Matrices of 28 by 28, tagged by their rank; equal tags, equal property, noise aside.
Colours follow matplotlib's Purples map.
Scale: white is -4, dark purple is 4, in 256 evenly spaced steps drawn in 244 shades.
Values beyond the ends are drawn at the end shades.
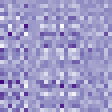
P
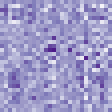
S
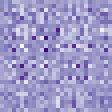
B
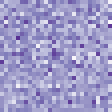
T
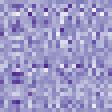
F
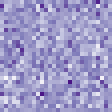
S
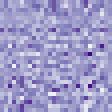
S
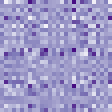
P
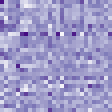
F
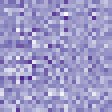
S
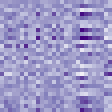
P
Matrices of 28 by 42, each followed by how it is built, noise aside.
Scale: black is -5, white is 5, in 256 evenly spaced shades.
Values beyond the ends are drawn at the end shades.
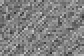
Hankel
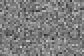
repeating columns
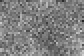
smooth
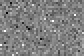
sparse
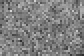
smooth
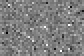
sparse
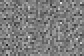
repeating rows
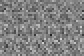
repeating columns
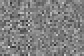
low rank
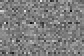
uneven rows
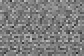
repeating columns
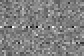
uneven rows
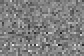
uneven rows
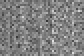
repeating rows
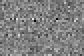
uneven rows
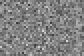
repeating rows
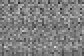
repeating columns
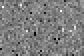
sparse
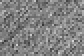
Hankel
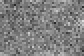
smooth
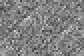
Hankel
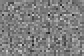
low rank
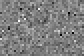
sparse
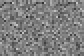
repeating columns
